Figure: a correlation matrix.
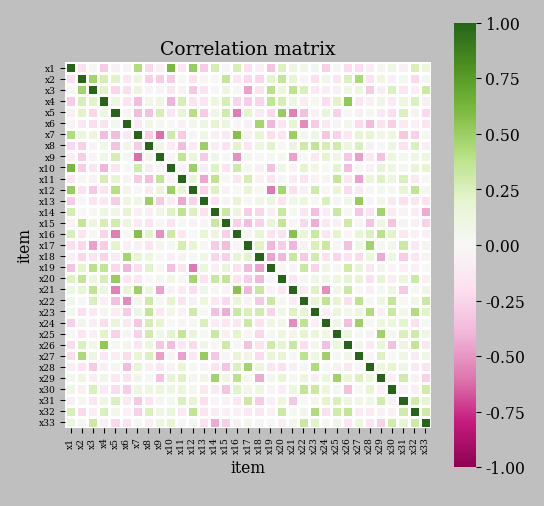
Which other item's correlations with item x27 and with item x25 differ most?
x11
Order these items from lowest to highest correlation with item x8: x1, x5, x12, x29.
x5, x1, x12, x29
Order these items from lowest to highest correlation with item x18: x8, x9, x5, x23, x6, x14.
x14, x5, x9, x8, x23, x6
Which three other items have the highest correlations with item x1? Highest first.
x10, x12, x7
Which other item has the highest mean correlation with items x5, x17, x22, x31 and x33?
x24
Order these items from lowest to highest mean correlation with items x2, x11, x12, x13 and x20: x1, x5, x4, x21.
x21, x1, x4, x5
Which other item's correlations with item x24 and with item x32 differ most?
x26
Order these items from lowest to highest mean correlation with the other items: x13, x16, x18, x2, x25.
x18, x13, x2, x16, x25
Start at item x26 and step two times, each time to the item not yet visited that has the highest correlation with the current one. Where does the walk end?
x19
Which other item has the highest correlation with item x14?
x29
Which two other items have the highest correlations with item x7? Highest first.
x16, x21
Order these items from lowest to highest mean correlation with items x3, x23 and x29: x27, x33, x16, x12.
x12, x33, x27, x16
